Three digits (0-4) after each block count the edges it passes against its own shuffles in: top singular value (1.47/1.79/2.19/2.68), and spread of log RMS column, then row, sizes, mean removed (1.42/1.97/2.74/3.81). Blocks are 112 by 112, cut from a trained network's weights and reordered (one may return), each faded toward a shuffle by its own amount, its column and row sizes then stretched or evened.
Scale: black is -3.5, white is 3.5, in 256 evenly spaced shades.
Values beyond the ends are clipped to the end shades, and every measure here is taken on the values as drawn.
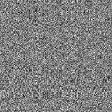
3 2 1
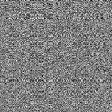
4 1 2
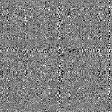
3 3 3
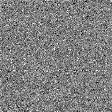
0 1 1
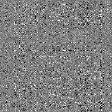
2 3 3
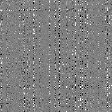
1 4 2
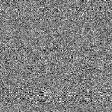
2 0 3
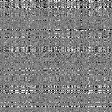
4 2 4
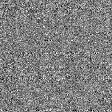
1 0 2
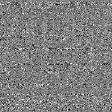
2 1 3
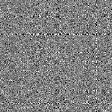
3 2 2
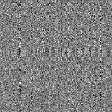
3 2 1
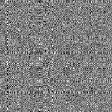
4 2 2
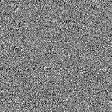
2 0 2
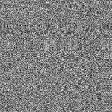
3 0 2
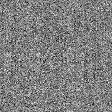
1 0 1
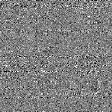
2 1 3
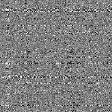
3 2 3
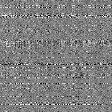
3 1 4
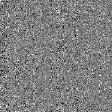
0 3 1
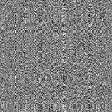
4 3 0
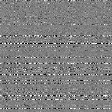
4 1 4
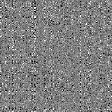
3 3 2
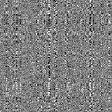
4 3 1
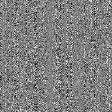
1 4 0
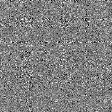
0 2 3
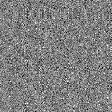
2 2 0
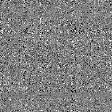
0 3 3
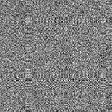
4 1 2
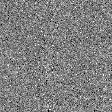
0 1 0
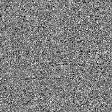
1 1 2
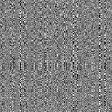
4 4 0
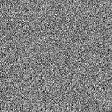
3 1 0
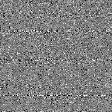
2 1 3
